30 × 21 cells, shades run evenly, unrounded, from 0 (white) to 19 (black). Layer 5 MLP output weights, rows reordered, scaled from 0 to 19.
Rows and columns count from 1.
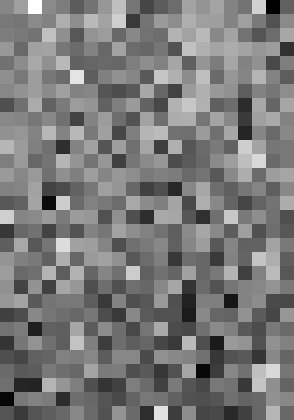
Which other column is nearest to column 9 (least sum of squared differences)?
7
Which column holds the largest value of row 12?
9
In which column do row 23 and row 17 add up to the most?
1
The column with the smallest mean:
19
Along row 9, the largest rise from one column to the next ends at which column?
18
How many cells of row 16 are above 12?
6
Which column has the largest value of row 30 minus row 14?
15
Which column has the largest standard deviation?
14
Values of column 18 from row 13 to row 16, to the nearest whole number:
6 10 14 10
